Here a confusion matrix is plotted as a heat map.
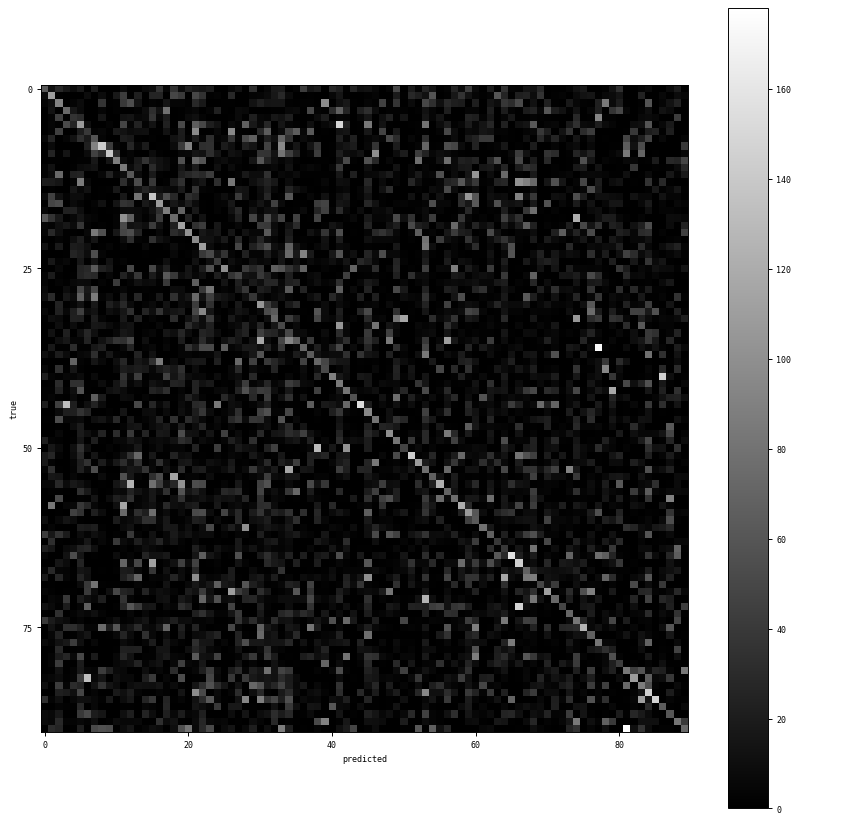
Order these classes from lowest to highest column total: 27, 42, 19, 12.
42, 27, 12, 19
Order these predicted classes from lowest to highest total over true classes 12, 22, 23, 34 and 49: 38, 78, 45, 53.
38, 78, 45, 53
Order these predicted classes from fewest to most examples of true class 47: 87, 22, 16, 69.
69, 16, 22, 87
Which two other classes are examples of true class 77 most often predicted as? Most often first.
65, 84
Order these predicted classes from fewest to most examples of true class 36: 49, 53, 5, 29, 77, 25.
5, 29, 49, 53, 25, 77
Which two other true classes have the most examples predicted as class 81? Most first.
89, 9
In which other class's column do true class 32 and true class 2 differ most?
50
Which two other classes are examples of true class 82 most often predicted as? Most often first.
6, 84
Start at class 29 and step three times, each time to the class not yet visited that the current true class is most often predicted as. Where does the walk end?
41
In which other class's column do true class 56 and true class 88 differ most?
39
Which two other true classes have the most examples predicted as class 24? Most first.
44, 69
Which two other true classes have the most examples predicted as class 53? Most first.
71, 84
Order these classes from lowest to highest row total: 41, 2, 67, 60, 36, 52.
67, 60, 41, 52, 36, 2
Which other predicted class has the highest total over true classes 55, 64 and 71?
68
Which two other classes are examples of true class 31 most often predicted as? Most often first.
22, 76
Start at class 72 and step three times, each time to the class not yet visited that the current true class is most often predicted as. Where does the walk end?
59
